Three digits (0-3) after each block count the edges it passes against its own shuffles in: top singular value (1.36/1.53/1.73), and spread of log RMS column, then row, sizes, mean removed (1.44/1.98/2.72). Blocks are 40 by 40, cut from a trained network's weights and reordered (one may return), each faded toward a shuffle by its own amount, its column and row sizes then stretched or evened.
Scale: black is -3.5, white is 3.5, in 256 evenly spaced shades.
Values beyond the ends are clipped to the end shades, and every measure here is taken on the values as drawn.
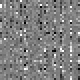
0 3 1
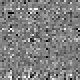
1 2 2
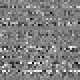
1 0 3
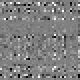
0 2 3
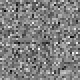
1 0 1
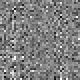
2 2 0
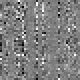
1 3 0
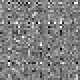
2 2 1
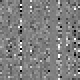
1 3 0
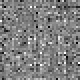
0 1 2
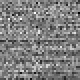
2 0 1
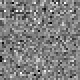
0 1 1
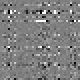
3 2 3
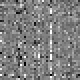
1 2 1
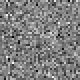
1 0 1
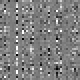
1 3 1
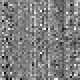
2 2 1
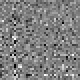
2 2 1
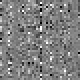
2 3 0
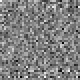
1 0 1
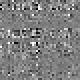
2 2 3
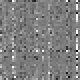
3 2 1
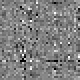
2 2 1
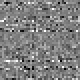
2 0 3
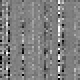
3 3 0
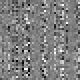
3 3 0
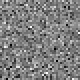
0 0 0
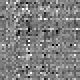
2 2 1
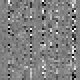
2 3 0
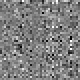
2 2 1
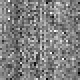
2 1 0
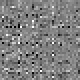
1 2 2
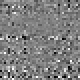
2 1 3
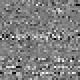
1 0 3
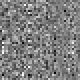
2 2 0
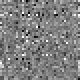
0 2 1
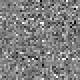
1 1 1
